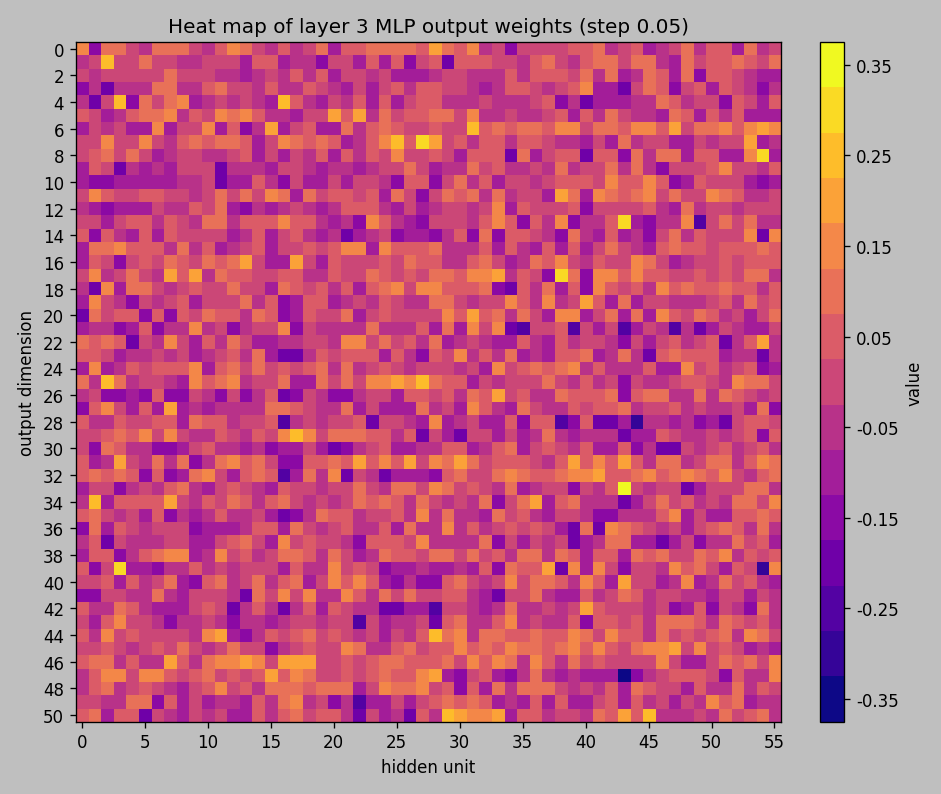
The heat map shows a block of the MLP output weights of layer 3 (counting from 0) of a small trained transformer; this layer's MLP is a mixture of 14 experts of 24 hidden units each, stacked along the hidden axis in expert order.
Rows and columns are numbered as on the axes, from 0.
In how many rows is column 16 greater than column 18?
19
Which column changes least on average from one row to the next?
52
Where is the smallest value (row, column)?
47, 43
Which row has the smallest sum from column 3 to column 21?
26
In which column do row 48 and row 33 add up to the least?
48
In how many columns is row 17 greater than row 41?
32
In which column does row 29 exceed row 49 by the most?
22
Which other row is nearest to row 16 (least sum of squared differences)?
38
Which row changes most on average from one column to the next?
39
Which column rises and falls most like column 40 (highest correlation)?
34
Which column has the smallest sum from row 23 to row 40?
16
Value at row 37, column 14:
0
